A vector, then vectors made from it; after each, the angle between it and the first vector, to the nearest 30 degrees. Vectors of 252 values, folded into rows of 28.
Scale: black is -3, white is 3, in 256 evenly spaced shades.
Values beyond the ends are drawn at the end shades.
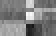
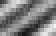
90 degrees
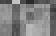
120 degrees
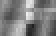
30 degrees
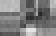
120 degrees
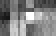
60 degrees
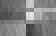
30 degrees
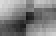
120 degrees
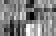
150 degrees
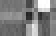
120 degrees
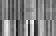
90 degrees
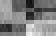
150 degrees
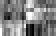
30 degrees
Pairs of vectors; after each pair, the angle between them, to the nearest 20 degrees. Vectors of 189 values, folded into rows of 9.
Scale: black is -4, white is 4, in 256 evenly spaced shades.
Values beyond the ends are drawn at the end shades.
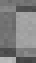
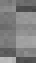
20 degrees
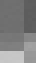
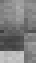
60 degrees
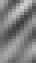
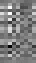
100 degrees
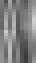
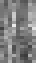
40 degrees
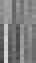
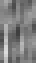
40 degrees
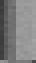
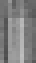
80 degrees
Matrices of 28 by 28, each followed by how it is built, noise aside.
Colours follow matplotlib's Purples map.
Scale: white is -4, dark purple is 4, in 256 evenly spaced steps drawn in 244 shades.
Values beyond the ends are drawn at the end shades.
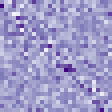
banded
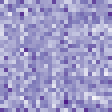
low rank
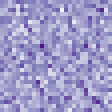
repeating columns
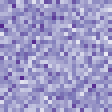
Hankel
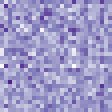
low rank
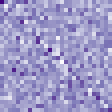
diagonal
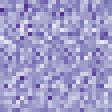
repeating columns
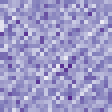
Hankel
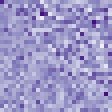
upper triangular
